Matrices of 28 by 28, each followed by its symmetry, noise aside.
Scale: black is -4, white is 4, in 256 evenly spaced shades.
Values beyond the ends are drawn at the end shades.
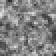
no symmetry.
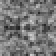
mirrored top to bottom.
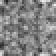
mirrored top to bottom.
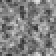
mirrored top to bottom.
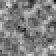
symmetric across the other diagonal.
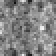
mirrored top to bottom.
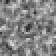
symmetric across the other diagonal.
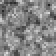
symmetric.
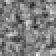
no symmetry.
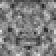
mirrored left to right.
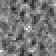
same after a half turn.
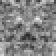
mirrored left to right.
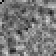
symmetric.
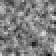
antisymmetric.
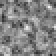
symmetric across the other diagonal.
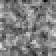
antisymmetric.
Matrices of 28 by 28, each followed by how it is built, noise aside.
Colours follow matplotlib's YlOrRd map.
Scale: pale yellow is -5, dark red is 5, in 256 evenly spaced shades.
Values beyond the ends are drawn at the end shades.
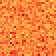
uneven columns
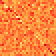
diagonal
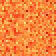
repeating rows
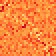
block diagonal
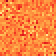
block diagonal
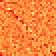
diagonal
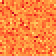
diagonal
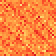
Toeplitz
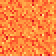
repeating rows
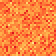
Hankel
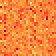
uneven columns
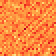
Hankel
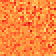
upper triangular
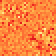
block diagonal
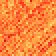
Hankel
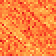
Toeplitz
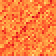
Hankel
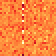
uneven columns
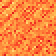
Hankel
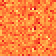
repeating rows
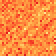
Hankel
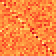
diagonal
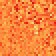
upper triangular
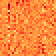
uneven columns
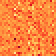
uneven columns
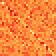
diagonal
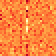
uneven columns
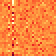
uneven columns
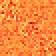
block diagonal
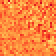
upper triangular
